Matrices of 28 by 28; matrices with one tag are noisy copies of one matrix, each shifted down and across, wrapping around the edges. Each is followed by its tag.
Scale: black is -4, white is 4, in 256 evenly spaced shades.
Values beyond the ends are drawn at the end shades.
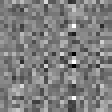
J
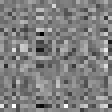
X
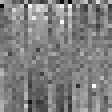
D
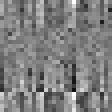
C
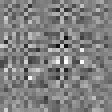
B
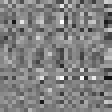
X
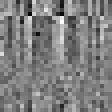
C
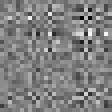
B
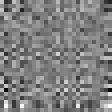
B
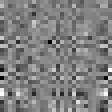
B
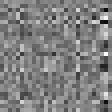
J
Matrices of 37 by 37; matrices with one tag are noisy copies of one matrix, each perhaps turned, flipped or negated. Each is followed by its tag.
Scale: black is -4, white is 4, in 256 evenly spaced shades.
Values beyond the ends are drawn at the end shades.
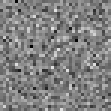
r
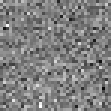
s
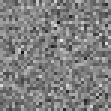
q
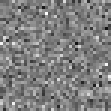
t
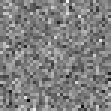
t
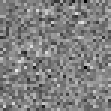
q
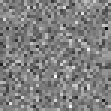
s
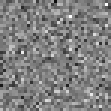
q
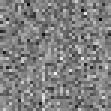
t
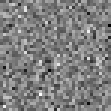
q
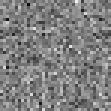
t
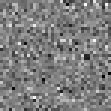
q
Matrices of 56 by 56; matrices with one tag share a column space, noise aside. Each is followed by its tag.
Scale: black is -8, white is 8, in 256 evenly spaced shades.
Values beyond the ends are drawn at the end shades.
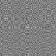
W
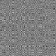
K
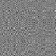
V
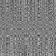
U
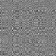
V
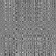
U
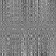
U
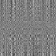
U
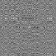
W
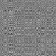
V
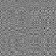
V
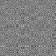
K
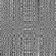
U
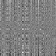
U
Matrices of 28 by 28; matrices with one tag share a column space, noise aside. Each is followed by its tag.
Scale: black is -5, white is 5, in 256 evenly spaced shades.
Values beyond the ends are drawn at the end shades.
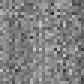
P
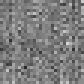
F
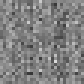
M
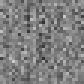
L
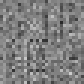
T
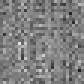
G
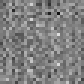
P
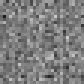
L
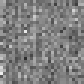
L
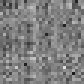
M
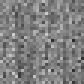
T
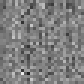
M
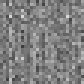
L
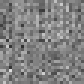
T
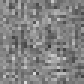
M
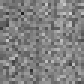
P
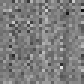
G
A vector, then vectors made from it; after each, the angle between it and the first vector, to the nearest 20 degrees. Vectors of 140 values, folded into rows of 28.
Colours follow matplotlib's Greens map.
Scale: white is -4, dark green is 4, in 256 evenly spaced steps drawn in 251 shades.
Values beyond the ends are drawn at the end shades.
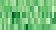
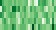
100 degrees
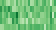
60 degrees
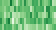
120 degrees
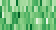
60 degrees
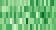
80 degrees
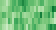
120 degrees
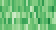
140 degrees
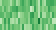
120 degrees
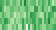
120 degrees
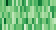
120 degrees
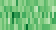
20 degrees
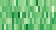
40 degrees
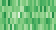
120 degrees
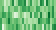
120 degrees
